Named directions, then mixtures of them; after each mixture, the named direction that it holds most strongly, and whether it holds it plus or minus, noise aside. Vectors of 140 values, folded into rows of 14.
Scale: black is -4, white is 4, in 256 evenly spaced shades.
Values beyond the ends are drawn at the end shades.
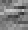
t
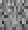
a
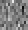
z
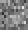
t, minus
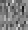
z, plus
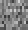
a, plus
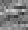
t, plus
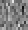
z, plus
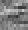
t, plus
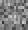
a, plus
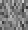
a, plus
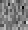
z, plus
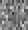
a, minus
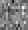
z, minus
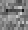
t, minus
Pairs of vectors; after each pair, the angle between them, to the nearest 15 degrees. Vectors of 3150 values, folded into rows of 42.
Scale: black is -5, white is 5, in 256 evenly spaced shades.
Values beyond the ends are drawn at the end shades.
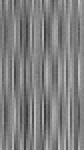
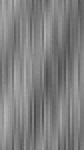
135 degrees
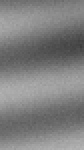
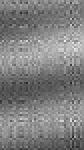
150 degrees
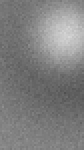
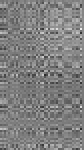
75 degrees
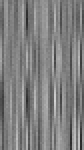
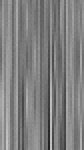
120 degrees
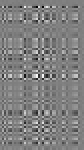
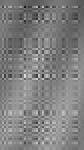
135 degrees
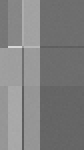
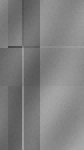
150 degrees
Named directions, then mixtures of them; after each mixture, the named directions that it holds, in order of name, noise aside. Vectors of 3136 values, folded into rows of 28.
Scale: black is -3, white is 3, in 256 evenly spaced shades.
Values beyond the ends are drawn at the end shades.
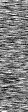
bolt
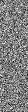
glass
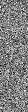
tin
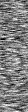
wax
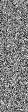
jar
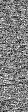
bolt, glass, jar.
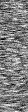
wax.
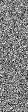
glass.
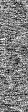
jar, tin, wax.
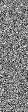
glass.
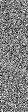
glass, tin.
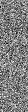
glass, tin.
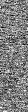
bolt, tin.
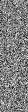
jar.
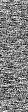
bolt, glass, jar.
